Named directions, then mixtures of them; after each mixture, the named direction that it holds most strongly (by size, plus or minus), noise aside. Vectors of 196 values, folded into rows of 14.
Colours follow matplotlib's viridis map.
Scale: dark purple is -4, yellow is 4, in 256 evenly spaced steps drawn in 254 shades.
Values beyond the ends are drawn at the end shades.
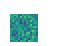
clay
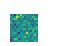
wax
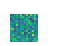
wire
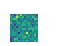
wax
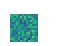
clay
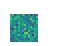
wire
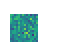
wire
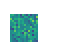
wire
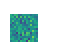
clay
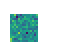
wax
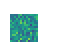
clay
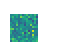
wire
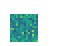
wire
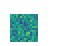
clay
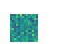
wire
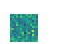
wire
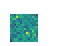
wax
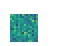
wire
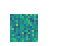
wire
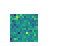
wax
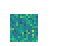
wire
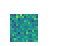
wax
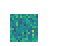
wire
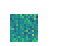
wire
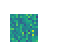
wire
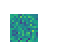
clay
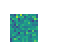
wax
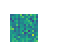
wire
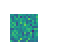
clay
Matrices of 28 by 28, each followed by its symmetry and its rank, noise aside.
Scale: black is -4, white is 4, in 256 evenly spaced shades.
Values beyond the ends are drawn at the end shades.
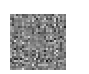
antisymmetric, rank six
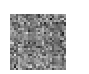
antisymmetric, rank six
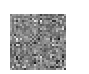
symmetric, rank seven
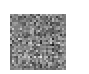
antisymmetric, rank six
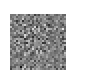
no symmetry, rank six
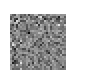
symmetric, rank seven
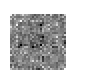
symmetric, rank six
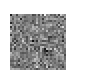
no symmetry, rank eight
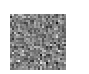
antisymmetric, rank eight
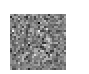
no symmetry, rank eight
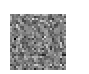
no symmetry, rank eight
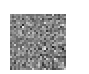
symmetric, rank eight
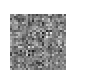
antisymmetric, rank six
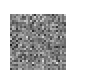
antisymmetric, rank six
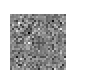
symmetric, rank six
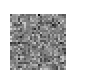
no symmetry, rank eight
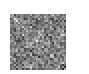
symmetric, rank seven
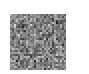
no symmetry, rank seven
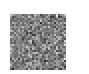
no symmetry, rank six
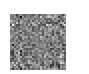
antisymmetric, rank six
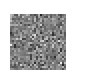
no symmetry, rank eight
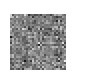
no symmetry, rank six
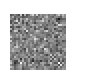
symmetric, rank eight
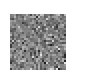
antisymmetric, rank eight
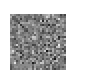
symmetric, rank eight
